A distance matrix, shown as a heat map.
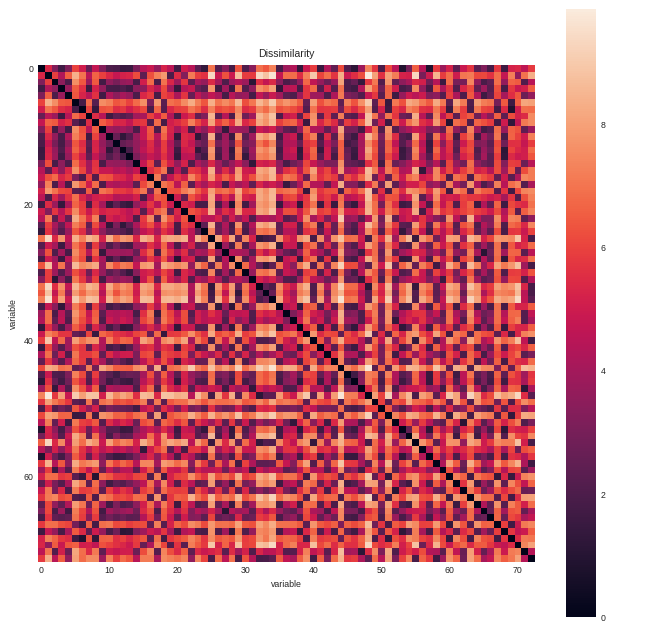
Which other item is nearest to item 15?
56
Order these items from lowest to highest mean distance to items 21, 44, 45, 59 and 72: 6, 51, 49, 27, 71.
27, 71, 6, 49, 51
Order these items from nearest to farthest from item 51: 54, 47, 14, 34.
14, 47, 54, 34
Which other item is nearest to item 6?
69
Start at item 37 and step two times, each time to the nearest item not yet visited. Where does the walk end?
62
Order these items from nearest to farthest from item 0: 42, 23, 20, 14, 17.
20, 23, 14, 17, 42
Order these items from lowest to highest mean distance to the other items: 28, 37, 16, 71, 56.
28, 37, 71, 56, 16
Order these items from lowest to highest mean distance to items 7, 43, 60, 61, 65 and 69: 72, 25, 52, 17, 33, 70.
17, 52, 70, 72, 33, 25
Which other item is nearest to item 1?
19
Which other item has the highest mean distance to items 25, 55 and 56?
44
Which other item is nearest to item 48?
32
